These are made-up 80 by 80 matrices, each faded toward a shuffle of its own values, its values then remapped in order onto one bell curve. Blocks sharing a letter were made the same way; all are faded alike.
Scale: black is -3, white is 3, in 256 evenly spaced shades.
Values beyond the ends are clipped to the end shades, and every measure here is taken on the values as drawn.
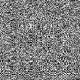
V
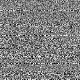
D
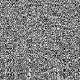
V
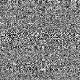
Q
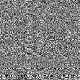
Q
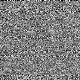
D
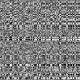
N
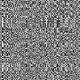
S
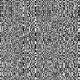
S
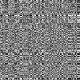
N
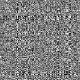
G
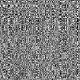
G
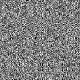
V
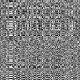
N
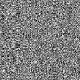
V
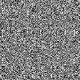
V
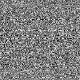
D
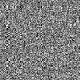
V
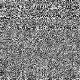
Q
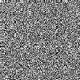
V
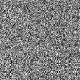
V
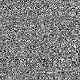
Q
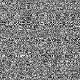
Q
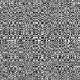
N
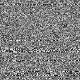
D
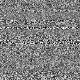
D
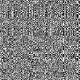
G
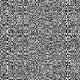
S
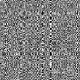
S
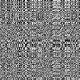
N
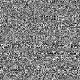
Q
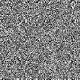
V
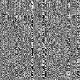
G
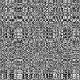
N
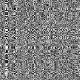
G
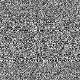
D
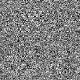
Q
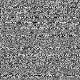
D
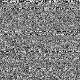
D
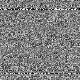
D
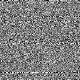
D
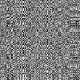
S
